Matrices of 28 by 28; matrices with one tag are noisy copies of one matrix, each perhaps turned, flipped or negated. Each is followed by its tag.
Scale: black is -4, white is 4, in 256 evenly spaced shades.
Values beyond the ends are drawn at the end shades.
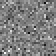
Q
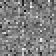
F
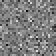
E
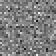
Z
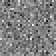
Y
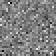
Q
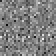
Z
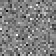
E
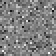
Q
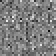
Z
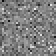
Y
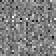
Z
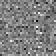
Z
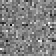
F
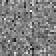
F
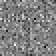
Z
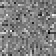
F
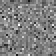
E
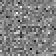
Z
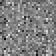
Y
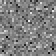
Q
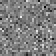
E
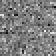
F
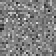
E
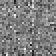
F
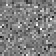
E
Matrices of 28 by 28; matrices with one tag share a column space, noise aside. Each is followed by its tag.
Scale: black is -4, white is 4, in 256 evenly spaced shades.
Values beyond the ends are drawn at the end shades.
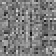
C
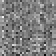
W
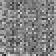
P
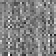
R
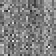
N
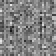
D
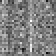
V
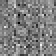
N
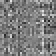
V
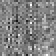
R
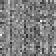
V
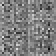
P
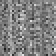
P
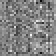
V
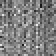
N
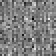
R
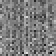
W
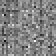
N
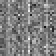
D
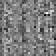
D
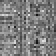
D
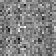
D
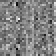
R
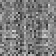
W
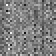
P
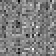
V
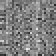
P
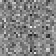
V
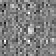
D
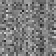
P
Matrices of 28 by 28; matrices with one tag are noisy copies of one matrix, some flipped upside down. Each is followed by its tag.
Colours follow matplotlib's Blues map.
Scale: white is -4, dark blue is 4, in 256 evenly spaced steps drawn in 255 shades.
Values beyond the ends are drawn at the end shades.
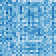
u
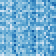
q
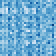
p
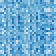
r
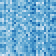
q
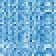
r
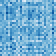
u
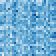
q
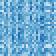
r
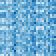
q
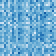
r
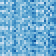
q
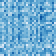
r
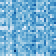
q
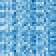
q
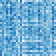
u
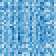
r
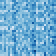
q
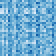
p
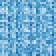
p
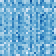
r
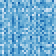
r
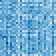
u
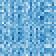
r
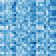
q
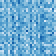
r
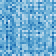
u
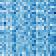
q
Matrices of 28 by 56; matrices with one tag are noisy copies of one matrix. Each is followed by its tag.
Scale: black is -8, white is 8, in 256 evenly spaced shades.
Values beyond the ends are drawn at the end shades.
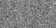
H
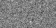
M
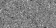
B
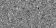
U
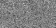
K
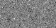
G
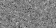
G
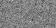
M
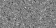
G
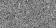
K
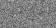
M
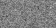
H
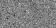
K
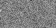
B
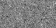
H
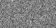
M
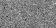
H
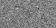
U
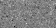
H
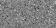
H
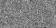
B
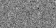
U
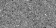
B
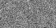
B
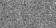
H
